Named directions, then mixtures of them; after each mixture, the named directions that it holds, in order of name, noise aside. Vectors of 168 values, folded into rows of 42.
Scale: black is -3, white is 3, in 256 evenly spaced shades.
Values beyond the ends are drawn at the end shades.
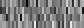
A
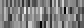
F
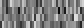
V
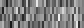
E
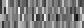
A, E, V.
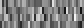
A, F, V.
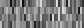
E, F, V.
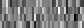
V.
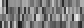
A, E, V.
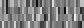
F, V.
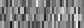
E.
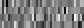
E, F, V.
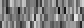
V.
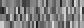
A, E.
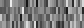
A, V.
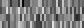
A, F, V.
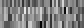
F.
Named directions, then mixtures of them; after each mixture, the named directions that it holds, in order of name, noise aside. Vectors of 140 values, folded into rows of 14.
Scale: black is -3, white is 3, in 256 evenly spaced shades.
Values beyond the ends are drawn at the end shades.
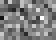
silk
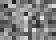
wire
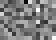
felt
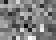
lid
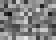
felt, lid, wire.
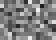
felt, lid.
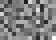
felt.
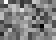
lid, silk, wire.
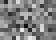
lid.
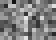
wire.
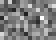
silk, wire.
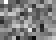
lid.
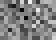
felt, silk, wire.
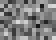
felt, wire.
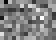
lid, silk.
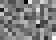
felt.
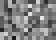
lid, silk, wire.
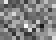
felt, lid.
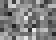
lid, wire.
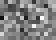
silk.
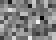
felt, silk, wire.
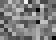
felt.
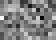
silk.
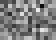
felt, lid, wire.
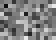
felt, wire.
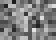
wire.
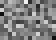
felt.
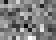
lid.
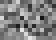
lid, silk.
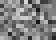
felt, wire.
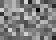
felt, silk.
